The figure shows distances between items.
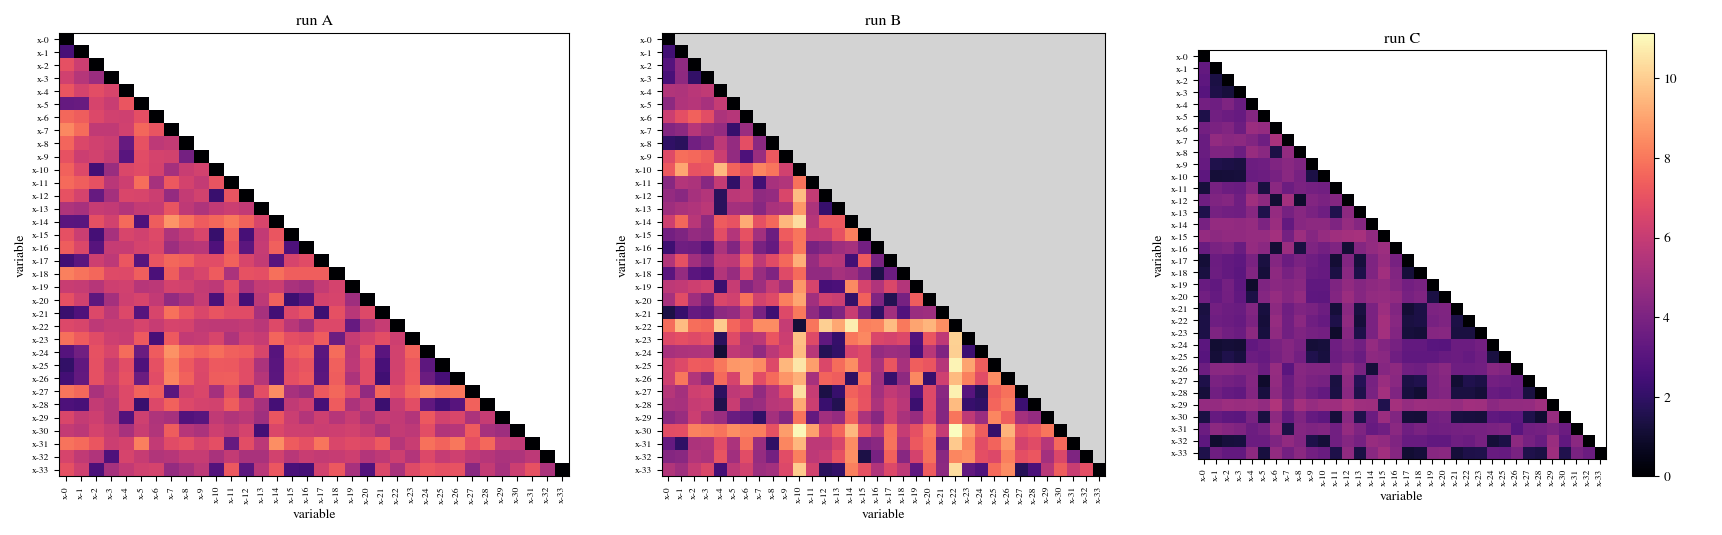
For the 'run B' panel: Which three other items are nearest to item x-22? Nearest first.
x-10, x-9, x-6
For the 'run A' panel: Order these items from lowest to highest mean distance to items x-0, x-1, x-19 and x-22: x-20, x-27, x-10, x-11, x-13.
x-13, x-20, x-10, x-11, x-27
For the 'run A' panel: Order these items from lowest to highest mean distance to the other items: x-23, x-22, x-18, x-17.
x-17, x-22, x-23, x-18
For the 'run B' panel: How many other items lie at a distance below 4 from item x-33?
8
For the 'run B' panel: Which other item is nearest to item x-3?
x-2
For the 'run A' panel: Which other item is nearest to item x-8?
x-29
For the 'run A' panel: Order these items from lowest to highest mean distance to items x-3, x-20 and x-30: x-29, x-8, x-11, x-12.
x-12, x-29, x-8, x-11
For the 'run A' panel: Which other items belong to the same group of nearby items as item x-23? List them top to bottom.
x-6, x-18
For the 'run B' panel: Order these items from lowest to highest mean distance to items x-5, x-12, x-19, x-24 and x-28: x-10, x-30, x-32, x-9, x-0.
x-0, x-9, x-32, x-30, x-10
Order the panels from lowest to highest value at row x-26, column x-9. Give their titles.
run C, run A, run B
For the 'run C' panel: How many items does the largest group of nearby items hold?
13
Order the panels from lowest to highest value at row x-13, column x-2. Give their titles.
run C, run B, run A
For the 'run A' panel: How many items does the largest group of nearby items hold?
10
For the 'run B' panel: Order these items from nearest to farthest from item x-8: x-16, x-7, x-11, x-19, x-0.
x-0, x-16, x-7, x-11, x-19
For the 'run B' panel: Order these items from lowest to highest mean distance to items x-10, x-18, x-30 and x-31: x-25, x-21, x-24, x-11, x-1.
x-21, x-1, x-25, x-11, x-24
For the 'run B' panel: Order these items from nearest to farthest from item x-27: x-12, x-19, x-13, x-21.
x-12, x-13, x-19, x-21
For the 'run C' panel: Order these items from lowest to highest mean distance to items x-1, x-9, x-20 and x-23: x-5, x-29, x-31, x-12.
x-5, x-31, x-12, x-29
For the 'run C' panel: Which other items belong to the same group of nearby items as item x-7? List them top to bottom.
x-31
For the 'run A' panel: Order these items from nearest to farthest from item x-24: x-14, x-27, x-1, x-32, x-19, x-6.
x-14, x-1, x-19, x-32, x-6, x-27
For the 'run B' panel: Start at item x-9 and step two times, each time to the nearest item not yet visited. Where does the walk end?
x-29
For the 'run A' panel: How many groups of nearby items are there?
9
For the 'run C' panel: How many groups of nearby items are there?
7
